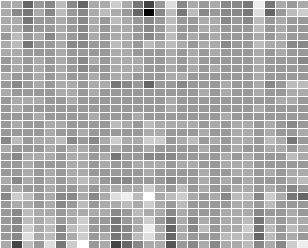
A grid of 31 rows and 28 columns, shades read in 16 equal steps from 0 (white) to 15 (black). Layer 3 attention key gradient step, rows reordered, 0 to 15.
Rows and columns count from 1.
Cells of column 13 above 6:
3
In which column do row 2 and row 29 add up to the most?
14
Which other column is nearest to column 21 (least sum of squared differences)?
7
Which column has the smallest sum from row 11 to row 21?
28
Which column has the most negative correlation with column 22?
24
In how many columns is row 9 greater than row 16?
9
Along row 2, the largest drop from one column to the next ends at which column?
15
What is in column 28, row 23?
4
